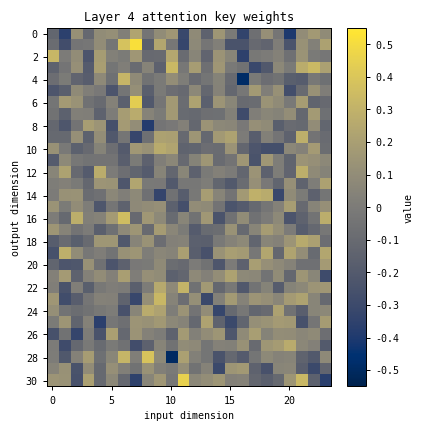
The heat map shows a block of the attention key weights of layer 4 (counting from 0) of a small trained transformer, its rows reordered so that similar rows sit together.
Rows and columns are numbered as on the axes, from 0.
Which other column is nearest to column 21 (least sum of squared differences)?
14
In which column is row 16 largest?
6
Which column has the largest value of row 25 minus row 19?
13
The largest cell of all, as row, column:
1, 7
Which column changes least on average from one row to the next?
3
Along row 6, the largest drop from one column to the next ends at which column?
8
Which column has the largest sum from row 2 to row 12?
10
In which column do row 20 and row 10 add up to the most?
9
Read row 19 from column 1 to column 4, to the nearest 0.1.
0.3 0.1 0 0
